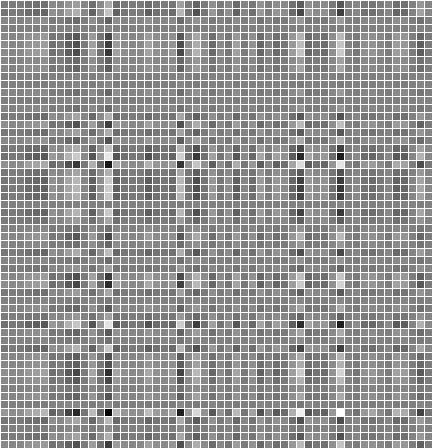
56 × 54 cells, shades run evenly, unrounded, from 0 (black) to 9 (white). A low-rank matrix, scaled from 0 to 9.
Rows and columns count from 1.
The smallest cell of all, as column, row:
14, 52
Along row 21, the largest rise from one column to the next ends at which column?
15
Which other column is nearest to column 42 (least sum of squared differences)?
46
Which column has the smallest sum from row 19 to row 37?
43
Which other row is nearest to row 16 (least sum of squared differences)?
56
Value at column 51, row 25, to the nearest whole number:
4
